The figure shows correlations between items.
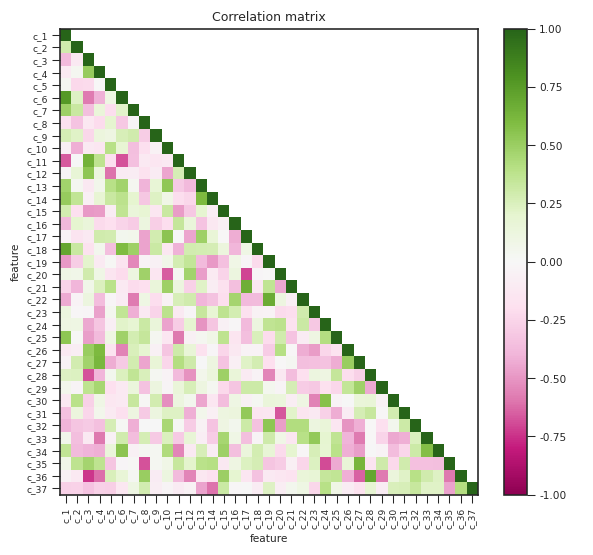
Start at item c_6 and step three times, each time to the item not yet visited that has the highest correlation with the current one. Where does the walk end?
c_7
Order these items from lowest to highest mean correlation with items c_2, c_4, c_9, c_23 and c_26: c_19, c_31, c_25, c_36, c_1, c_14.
c_36, c_19, c_25, c_31, c_1, c_14
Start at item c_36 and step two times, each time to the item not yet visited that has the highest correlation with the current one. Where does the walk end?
c_15
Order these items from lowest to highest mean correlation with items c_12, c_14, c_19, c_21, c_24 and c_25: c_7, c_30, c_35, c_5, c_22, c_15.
c_35, c_15, c_7, c_5, c_30, c_22
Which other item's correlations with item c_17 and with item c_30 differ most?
c_10
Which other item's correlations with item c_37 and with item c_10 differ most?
c_13
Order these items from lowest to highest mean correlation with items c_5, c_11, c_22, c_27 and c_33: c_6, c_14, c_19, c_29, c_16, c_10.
c_6, c_14, c_29, c_10, c_16, c_19
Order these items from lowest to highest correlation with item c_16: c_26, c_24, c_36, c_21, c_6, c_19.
c_21, c_6, c_26, c_24, c_19, c_36
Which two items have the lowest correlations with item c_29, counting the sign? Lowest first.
c_36, c_28
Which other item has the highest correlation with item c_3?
c_11
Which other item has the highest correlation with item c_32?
c_19
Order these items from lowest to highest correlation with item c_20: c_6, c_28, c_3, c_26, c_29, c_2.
c_6, c_28, c_29, c_2, c_3, c_26
